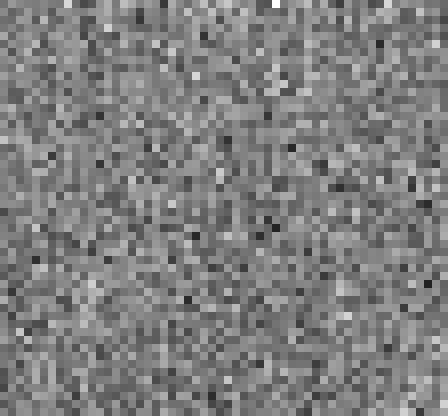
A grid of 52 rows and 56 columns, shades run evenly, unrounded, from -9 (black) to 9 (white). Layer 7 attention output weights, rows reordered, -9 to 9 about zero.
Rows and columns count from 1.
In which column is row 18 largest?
1
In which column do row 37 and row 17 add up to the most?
43
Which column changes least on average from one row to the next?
32
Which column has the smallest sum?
2
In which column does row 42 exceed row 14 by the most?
3
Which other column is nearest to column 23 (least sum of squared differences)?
16
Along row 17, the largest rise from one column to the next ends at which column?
24
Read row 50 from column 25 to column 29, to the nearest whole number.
-4 -1 -6 0 2
